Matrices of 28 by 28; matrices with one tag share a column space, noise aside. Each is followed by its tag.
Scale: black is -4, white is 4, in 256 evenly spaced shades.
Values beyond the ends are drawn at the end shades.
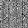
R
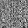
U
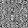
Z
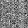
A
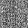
U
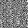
A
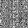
U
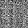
A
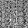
U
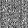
U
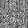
U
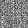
A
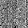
U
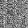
A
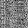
R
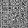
R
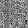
A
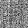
A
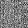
A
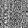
U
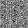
A
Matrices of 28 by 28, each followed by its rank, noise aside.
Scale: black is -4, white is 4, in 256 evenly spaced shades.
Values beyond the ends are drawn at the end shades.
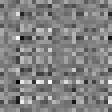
two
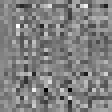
four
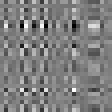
one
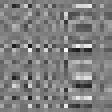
two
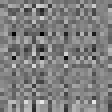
two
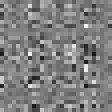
four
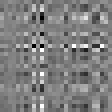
one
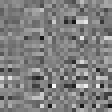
three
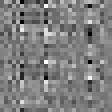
two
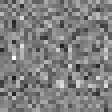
six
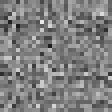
six
